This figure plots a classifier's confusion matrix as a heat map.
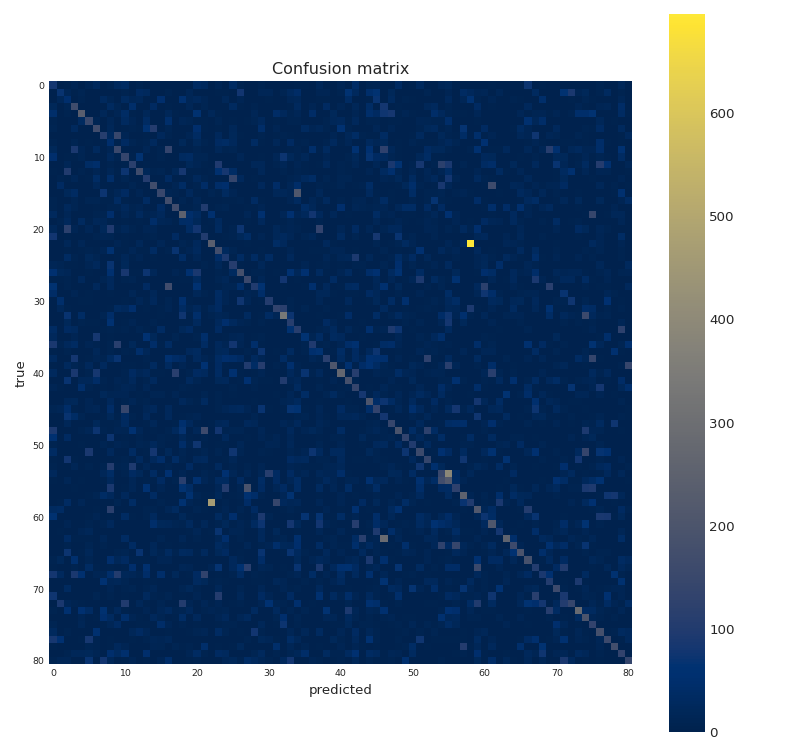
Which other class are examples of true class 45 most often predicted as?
10
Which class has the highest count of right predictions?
32
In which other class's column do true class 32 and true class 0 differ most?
74
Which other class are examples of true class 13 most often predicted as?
25
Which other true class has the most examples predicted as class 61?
14
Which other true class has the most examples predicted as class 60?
28
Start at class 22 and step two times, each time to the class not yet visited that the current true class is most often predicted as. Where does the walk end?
31
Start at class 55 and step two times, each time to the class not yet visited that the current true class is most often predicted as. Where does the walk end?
30
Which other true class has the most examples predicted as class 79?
34
